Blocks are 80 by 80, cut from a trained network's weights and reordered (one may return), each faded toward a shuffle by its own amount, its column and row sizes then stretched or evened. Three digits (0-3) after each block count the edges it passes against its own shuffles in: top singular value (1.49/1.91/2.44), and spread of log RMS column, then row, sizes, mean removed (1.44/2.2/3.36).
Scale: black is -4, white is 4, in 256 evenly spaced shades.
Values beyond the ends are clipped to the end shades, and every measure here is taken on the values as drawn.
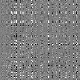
3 3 2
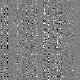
1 3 2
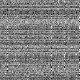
3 2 0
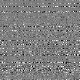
0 1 3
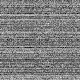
3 0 2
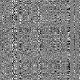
3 3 1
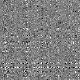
1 2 2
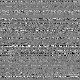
1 0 3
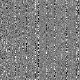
0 3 0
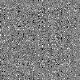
0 2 1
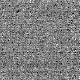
1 2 0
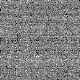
1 2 1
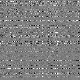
1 1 3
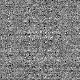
1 2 0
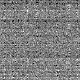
2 2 1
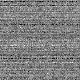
3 1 2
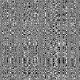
3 3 1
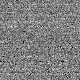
0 0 1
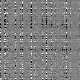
3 3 1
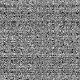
2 2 0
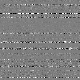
2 0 3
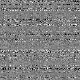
1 1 3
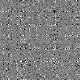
1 2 2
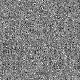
1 0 0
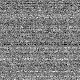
2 0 2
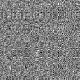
2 1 0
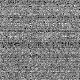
2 1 1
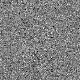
0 1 0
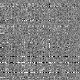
2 1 2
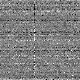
2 1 2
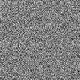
2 0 0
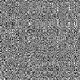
2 2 0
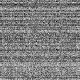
3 1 1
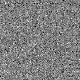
0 0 1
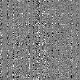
0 3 1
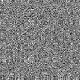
2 0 1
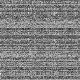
3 1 1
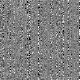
0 3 0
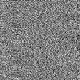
2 0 0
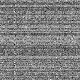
3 1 0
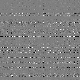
1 1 3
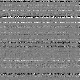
3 1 3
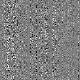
0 3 0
